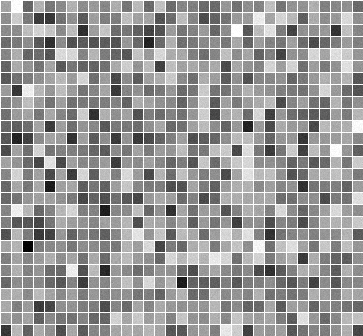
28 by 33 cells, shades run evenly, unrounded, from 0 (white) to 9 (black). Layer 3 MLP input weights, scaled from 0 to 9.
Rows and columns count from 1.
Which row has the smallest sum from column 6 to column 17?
5
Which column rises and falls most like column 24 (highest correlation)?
26
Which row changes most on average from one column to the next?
15
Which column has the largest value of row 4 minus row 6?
14
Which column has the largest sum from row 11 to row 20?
28
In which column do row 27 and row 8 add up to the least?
3
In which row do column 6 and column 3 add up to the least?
8
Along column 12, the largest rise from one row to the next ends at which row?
17
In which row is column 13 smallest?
20
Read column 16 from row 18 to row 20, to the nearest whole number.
7 4 6
